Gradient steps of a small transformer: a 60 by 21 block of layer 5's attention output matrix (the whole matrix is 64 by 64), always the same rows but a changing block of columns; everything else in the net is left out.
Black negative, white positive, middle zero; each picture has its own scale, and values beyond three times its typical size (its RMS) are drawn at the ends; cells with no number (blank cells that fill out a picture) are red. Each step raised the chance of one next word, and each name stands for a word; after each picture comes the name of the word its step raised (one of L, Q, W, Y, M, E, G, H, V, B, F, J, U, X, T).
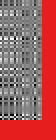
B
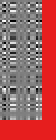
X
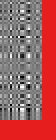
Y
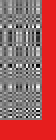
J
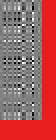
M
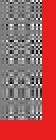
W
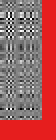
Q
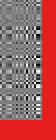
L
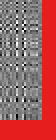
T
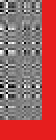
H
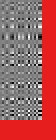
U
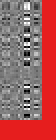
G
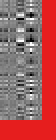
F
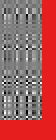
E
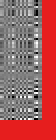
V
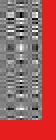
Q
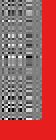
V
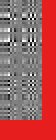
F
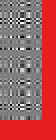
Q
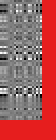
X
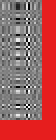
G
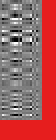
G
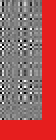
F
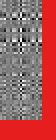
F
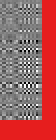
H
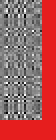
E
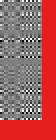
V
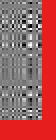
T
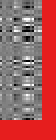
M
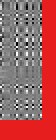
G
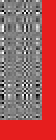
H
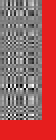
B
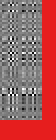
X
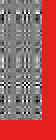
E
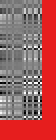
E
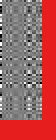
L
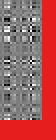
M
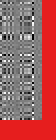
U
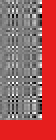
E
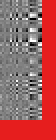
F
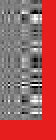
E
